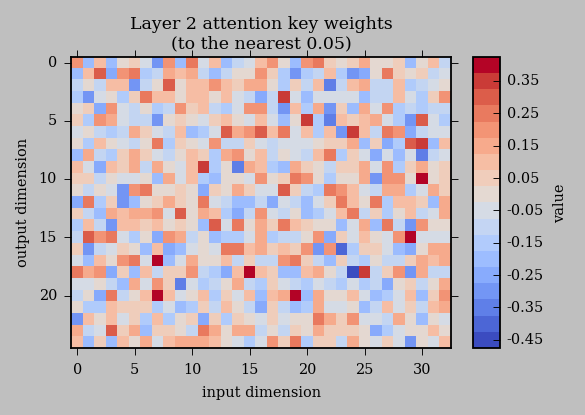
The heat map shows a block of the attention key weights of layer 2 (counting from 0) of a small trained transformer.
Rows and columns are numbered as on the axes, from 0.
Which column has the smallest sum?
26
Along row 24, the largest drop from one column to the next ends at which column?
20
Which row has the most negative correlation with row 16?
15
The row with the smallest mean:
19
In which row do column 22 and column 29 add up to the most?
7
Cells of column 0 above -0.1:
16
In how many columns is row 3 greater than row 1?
16
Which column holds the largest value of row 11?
18
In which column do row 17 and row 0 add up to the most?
10
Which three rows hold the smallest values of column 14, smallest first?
9, 13, 12
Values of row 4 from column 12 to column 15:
-0.1 -0.15 -0.05 0.2
